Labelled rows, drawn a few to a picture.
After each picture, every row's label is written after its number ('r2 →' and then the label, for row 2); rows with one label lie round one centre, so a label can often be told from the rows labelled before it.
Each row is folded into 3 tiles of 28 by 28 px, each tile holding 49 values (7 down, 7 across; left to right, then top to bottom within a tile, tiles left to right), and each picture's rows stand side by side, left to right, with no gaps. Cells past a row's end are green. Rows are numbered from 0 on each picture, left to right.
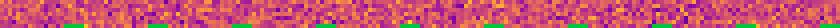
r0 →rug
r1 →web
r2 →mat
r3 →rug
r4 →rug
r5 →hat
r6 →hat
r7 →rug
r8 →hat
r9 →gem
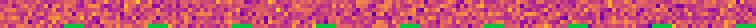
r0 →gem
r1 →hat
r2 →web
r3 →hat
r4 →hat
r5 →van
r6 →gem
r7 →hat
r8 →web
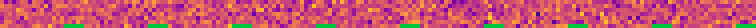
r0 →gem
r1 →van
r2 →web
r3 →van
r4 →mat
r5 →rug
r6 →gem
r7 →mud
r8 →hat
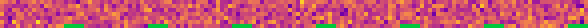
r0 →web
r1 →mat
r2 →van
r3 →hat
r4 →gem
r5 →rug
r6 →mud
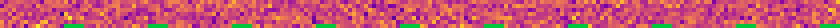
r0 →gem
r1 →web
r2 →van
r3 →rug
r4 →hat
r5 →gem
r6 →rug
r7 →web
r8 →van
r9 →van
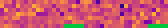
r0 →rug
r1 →rug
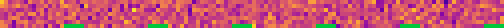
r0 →rug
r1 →van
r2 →hat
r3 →web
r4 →van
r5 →van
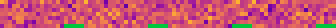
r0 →mat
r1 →mud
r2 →van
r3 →hat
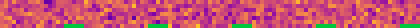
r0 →gem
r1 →web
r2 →web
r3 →hat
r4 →gem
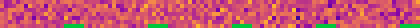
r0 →van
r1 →van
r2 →rug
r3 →gem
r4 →mud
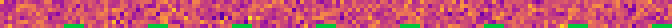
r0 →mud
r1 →mat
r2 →mud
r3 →rug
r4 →mat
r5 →web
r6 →mud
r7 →web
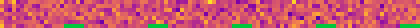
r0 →web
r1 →rug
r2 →mat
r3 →mat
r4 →van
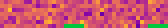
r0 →hat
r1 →gem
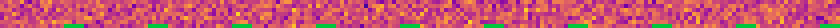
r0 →hat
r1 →rug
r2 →rug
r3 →gem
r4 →gem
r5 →mud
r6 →mat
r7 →hat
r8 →gem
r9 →gem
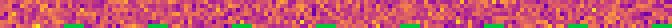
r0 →gem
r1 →mat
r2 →van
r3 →mud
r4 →van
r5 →mat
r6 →mud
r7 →mud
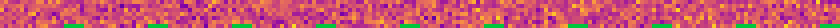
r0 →mat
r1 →hat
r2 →hat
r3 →web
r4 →rug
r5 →hat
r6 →gem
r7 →hat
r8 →mud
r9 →web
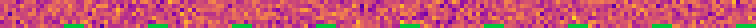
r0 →van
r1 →rug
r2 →mud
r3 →rug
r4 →van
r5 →gem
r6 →rug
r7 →web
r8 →hat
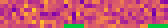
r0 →mud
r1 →web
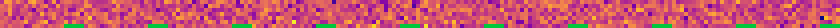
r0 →gem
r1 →rug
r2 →hat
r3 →gem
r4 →gem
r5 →rug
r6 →mat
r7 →van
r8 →hat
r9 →gem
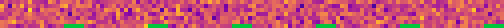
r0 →van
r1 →web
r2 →hat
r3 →rug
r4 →hat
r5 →web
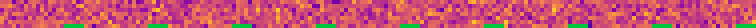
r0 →hat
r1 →web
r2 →mud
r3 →mud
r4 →gem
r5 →hat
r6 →web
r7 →rug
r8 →van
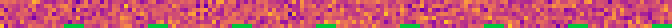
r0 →web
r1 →van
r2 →hat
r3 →mat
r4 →web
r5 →rug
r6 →van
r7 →mud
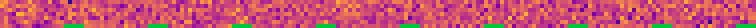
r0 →rug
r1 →hat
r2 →mat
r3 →rug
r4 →rug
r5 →rug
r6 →rug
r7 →web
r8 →gem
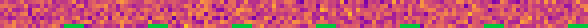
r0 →hat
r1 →mat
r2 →mat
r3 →gem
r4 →mat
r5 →rug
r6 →hat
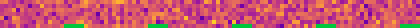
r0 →mat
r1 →web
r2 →hat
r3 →van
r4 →gem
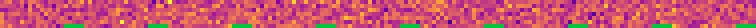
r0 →van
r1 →mat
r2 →mud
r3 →hat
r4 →rug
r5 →gem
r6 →rug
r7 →rug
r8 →web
